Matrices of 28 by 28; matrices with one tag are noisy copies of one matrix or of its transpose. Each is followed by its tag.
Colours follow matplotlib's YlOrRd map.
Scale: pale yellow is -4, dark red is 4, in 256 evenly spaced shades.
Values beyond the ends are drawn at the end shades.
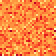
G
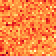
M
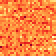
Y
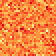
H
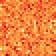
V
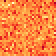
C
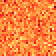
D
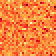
V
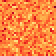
D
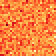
M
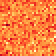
M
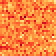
Y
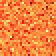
H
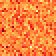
H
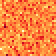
V
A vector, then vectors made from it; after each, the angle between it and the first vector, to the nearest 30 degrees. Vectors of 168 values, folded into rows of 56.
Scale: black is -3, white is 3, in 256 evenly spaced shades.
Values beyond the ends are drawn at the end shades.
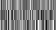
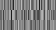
90 degrees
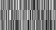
60 degrees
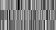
120 degrees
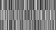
120 degrees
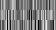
150 degrees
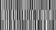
150 degrees
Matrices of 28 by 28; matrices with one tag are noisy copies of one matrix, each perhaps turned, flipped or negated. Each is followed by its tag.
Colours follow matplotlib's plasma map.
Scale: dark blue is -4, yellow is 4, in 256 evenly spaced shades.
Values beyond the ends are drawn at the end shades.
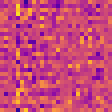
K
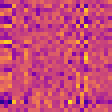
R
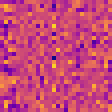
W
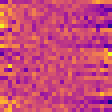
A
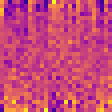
A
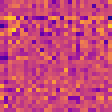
K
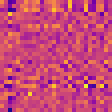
R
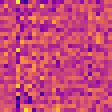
K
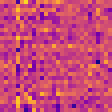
K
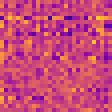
K
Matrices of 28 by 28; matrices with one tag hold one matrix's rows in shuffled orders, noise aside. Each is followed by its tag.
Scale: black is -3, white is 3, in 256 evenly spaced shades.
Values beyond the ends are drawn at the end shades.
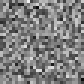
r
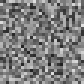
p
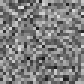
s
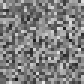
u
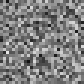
r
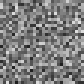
s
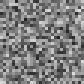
p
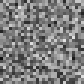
r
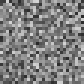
r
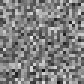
u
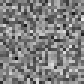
u
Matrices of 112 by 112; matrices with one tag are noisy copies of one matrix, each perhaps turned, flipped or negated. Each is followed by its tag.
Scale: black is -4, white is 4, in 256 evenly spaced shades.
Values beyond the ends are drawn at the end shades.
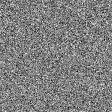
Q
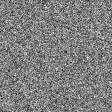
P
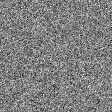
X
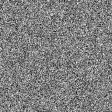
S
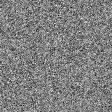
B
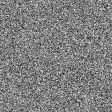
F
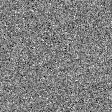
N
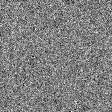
P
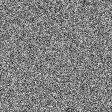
P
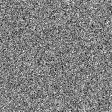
P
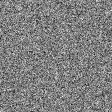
Q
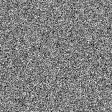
N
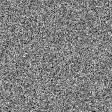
Q
